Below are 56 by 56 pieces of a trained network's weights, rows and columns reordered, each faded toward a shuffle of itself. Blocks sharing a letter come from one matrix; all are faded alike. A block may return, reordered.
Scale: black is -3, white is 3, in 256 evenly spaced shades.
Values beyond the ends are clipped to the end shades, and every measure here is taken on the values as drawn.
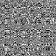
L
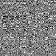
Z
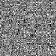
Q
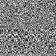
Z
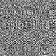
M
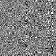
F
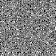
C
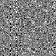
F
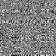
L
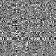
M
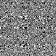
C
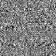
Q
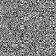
F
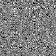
Q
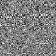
Z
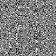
F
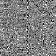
F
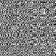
M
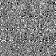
Q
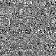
Q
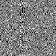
F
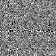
C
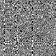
F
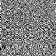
M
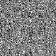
Q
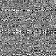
L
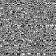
Z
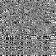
L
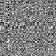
M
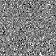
Q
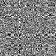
M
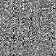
F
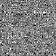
C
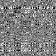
L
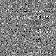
C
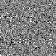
Q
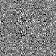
Q
